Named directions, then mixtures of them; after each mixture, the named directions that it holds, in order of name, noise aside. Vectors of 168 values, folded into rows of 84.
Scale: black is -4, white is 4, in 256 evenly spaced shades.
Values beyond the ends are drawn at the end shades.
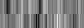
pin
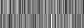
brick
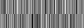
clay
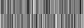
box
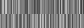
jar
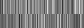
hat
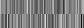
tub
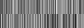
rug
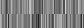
clay, pin, tub.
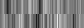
pin.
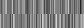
box, jar.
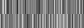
clay, jar, pin.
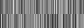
rug.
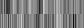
pin, rug.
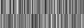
box, brick, clay.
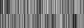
hat, pin, rug.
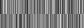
hat, jar.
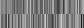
tub.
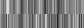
clay, pin, tub.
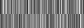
hat, jar.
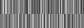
jar.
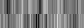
pin.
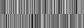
clay.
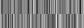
box, rug, tub.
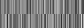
tub.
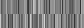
box, hat.
